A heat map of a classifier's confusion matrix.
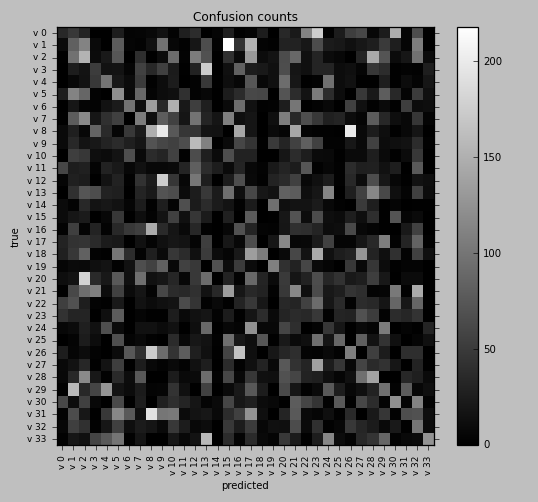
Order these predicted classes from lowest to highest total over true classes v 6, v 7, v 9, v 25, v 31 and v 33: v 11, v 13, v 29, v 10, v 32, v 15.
v 11, v 32, v 29, v 15, v 13, v 10
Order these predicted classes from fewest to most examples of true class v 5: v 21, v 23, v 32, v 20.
v 21, v 32, v 20, v 23
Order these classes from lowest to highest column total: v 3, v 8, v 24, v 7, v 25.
v 25, v 3, v 24, v 7, v 8
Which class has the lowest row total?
v 14
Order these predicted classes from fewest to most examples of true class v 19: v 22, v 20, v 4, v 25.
v 25, v 4, v 20, v 22
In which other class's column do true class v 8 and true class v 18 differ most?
v 9
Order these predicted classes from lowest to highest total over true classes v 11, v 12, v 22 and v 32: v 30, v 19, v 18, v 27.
v 18, v 19, v 27, v 30
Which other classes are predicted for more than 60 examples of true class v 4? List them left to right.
v 17, v 20, v 24
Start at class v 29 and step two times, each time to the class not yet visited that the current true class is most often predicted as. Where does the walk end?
v 15
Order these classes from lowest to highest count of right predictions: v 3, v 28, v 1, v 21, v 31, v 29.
v 3, v 31, v 1, v 29, v 21, v 28
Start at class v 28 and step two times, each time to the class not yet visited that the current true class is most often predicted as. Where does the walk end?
v 17
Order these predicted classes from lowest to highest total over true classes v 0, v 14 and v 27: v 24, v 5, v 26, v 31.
v 31, v 24, v 26, v 5
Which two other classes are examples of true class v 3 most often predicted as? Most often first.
v 13, v 16
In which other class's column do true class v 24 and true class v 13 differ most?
v 28
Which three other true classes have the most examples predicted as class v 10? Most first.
v 6, v 31, v 2
